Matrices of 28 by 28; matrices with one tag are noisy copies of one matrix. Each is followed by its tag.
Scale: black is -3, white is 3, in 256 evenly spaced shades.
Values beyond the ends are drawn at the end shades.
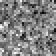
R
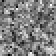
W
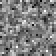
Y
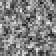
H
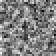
R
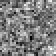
W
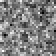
R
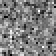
R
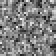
Y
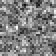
Y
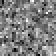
W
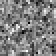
Y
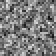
H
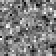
Y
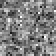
W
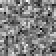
Y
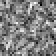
H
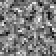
H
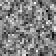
H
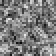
W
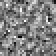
H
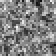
Y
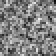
H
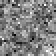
W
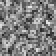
H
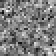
W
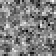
Y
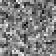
R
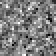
H
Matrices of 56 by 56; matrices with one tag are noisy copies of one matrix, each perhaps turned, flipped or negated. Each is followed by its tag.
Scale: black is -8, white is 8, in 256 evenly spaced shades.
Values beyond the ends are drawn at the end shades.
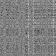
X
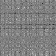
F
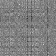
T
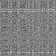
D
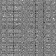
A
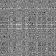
T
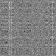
D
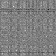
D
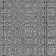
D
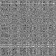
D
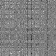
T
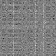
A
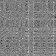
X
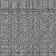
D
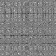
A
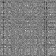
D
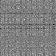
F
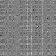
F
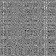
D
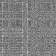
X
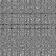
F
